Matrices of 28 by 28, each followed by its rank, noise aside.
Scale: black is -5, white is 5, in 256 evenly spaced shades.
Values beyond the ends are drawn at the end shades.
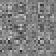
two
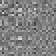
three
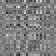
two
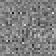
five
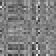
two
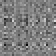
three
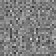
six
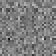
four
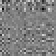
two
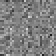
five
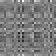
two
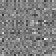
three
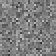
six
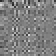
three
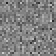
five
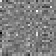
three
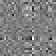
two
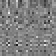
two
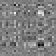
two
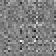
three
